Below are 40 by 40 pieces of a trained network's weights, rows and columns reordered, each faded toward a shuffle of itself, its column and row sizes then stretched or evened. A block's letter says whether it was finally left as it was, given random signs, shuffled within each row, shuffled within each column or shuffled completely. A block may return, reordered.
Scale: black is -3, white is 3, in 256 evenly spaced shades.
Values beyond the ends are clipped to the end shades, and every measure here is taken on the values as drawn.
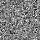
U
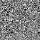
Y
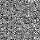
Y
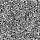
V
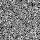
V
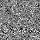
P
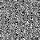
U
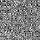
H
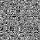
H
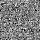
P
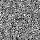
V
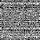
H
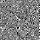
Y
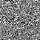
P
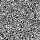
V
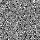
U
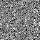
U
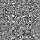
H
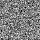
V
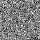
P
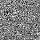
P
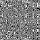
H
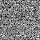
P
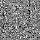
Y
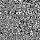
Y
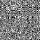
H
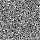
V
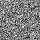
V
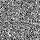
V
